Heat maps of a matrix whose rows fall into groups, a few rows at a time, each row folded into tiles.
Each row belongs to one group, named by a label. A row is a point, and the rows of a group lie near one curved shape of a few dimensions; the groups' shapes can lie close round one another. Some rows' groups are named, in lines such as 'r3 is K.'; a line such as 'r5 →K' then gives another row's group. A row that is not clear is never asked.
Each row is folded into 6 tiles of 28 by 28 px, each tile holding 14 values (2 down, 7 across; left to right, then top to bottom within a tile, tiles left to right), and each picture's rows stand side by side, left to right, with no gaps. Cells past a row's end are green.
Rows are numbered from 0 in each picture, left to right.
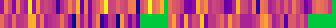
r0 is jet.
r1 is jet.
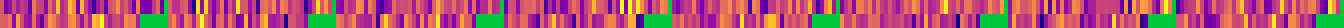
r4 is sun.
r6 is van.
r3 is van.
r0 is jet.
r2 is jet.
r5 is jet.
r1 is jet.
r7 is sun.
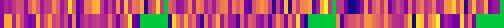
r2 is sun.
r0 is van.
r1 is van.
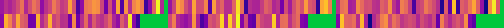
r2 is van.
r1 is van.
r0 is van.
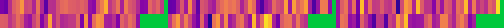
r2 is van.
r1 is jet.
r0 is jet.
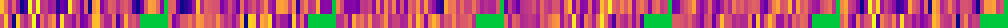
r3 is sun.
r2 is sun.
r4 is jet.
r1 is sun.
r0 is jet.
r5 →jet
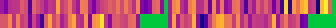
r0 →jet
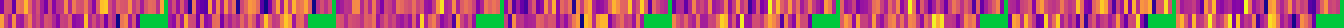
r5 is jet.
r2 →jet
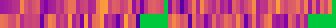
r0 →jet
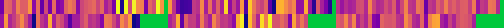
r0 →van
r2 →jet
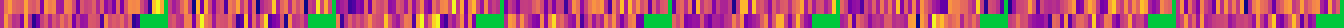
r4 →van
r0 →van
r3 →van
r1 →jet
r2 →sun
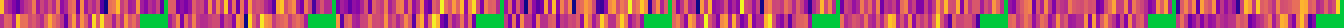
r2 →sun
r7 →van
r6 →jet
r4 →jet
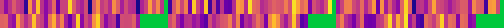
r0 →jet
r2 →van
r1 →van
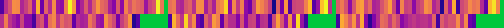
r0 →van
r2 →van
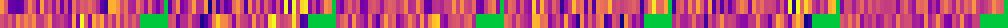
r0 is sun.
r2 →jet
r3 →jet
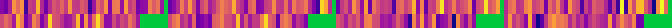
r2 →jet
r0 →jet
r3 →van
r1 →sun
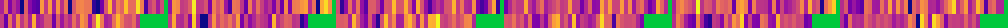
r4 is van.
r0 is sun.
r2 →jet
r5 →sun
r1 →van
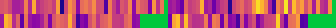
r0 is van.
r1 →van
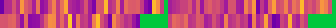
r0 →sun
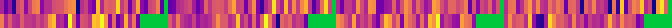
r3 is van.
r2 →jet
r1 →sun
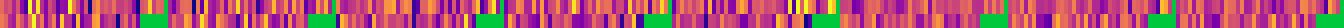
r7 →sun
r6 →sun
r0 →jet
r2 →van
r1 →jet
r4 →van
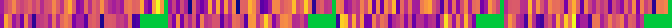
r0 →van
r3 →van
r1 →sun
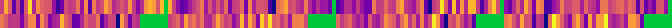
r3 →jet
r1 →sun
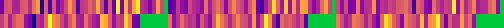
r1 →sun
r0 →van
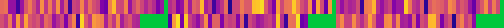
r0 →sun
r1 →van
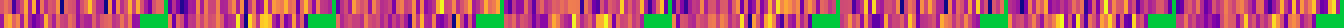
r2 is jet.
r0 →van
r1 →sun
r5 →van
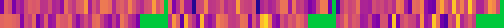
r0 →jet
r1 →jet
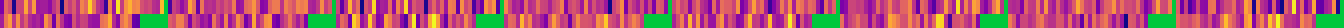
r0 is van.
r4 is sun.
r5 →sun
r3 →sun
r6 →jet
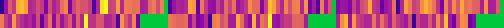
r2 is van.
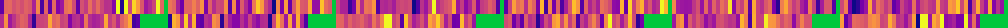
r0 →van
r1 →van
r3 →van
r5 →sun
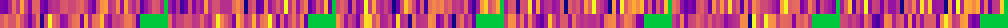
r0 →jet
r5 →van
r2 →jet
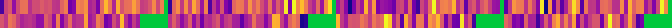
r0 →jet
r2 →sun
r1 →van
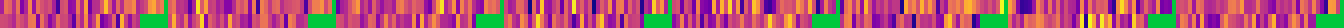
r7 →sun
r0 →jet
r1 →jet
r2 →jet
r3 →jet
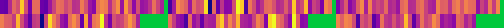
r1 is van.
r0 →jet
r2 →jet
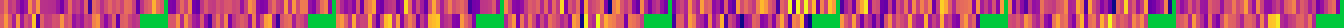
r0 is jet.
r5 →jet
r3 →sun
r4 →van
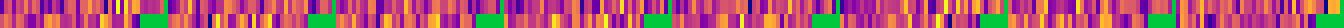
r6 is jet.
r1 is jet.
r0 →van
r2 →jet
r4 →sun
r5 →sun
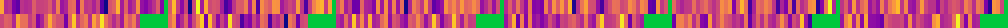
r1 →jet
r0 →sun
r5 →sun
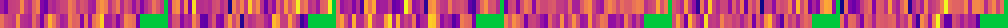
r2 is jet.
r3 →jet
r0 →jet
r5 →sun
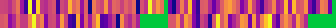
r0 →jet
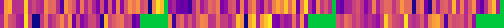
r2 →sun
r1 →sun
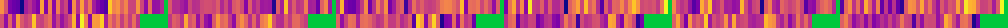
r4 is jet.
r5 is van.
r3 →van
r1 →sun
